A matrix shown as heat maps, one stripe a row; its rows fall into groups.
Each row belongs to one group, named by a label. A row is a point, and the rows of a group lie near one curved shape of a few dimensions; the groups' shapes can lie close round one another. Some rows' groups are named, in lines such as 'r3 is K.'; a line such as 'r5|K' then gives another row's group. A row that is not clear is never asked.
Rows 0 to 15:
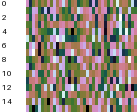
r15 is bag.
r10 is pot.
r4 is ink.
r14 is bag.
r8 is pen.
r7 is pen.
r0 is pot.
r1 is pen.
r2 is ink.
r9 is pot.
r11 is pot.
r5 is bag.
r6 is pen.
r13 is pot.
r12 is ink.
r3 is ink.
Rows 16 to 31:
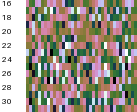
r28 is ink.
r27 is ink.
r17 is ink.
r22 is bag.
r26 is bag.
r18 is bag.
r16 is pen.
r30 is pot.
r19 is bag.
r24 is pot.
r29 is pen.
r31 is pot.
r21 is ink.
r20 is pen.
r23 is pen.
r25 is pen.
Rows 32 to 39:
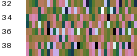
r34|pen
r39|bag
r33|pot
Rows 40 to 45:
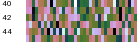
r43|pen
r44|ink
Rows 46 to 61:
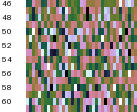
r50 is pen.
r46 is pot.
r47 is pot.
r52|pot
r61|pot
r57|pot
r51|pot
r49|pen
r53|pen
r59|bag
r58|ink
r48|bag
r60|ink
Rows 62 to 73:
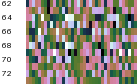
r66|pen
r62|bag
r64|pen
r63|ink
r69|pot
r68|pen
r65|ink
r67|pen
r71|ink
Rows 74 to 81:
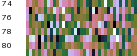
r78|ink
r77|ink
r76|pen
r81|pot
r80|pen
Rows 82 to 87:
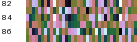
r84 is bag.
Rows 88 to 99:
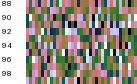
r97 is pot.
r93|pen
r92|pen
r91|pot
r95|pot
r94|ink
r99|ink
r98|pen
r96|bag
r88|ink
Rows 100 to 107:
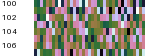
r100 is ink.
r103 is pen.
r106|pen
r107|pot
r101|pot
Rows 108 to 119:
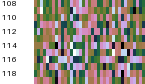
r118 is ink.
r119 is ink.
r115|bag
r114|ink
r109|pen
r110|pot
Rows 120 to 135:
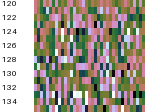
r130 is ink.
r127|pot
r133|pen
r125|pot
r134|ink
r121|bag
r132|bag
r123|pot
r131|pen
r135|ink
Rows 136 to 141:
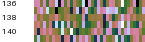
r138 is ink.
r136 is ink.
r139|ink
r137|bag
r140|pot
